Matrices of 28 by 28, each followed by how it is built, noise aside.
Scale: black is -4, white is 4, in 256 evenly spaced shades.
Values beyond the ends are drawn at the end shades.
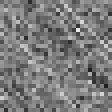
Toeplitz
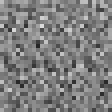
repeating columns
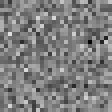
noise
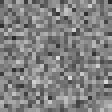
noise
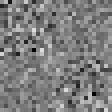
block diagonal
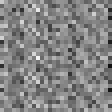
repeating rows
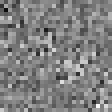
block diagonal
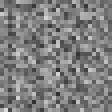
repeating rows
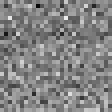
repeating columns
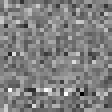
uneven rows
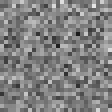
repeating columns
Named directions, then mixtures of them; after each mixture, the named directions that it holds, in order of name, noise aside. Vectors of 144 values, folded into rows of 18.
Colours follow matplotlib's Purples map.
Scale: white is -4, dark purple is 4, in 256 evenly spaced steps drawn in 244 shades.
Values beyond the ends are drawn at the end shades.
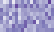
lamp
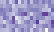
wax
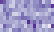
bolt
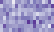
bolt, lamp.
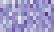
lamp, wax.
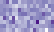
lamp, wax.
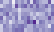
bolt, lamp.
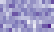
bolt.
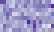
bolt.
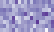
wax.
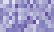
lamp.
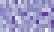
wax.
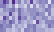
lamp.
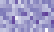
wax.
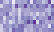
bolt, lamp.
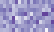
wax.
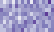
lamp, wax.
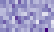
wax.
